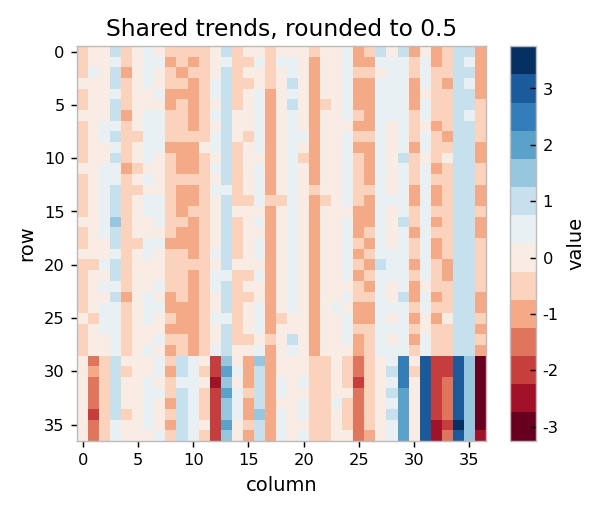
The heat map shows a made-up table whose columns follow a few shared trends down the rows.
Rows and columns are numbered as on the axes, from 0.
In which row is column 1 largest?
2
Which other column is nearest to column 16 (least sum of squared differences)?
28
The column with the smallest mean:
36
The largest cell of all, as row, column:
35, 34
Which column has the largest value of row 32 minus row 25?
31
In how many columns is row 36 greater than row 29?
5
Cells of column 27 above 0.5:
2
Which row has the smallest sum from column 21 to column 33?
7
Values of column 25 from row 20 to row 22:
-0.5 -1 -0.5
